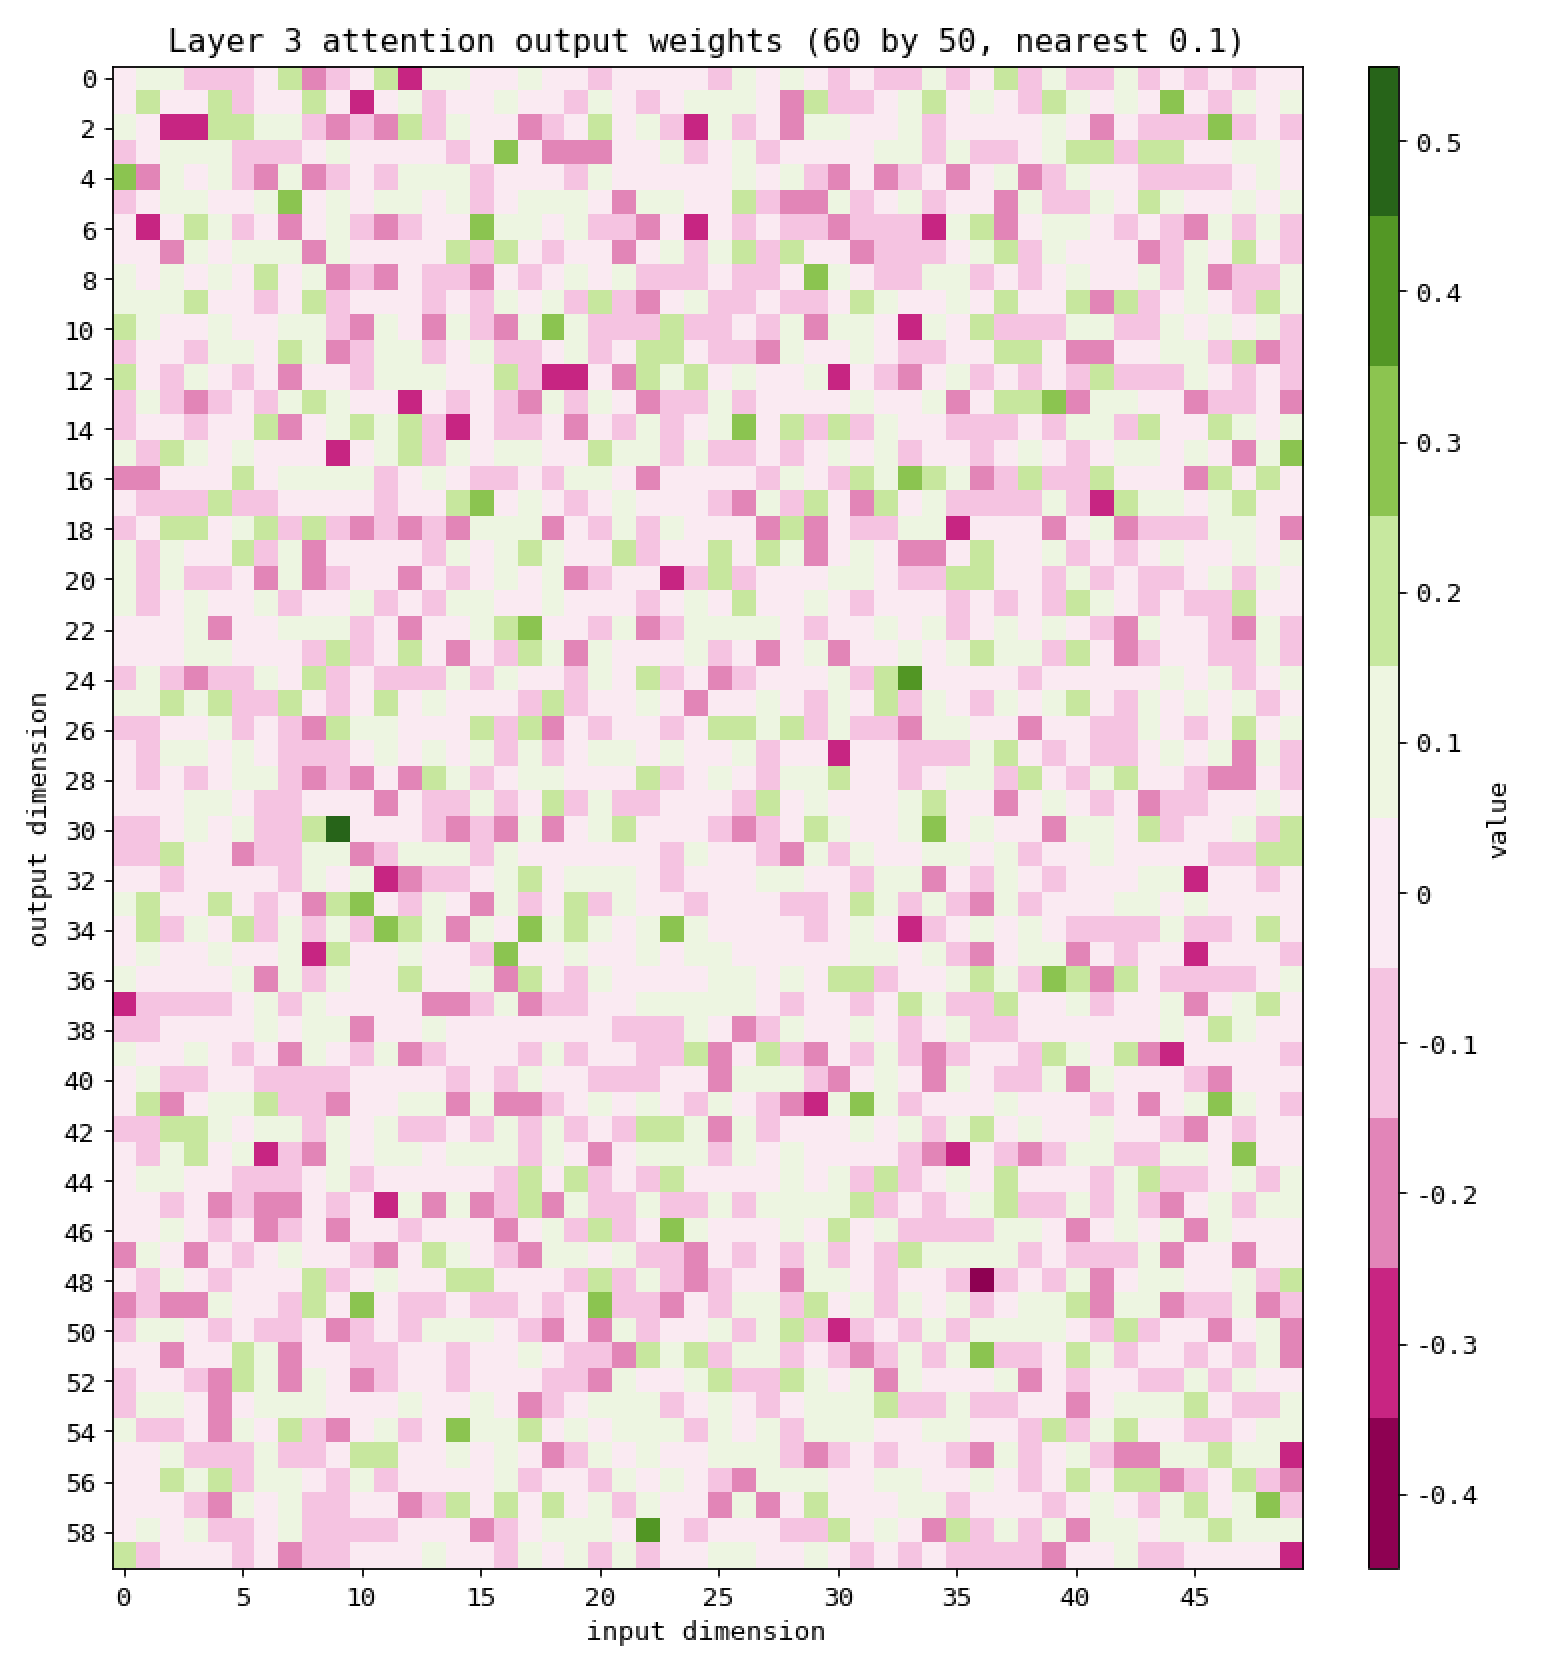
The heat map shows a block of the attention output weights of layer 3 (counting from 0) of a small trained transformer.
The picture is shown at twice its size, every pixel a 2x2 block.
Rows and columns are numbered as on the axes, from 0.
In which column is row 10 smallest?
33
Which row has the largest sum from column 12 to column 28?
34
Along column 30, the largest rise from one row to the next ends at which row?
28
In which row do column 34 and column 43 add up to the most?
30
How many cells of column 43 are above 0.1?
6
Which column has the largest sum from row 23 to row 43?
9
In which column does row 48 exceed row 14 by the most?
14
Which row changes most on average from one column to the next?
45
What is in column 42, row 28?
0.2
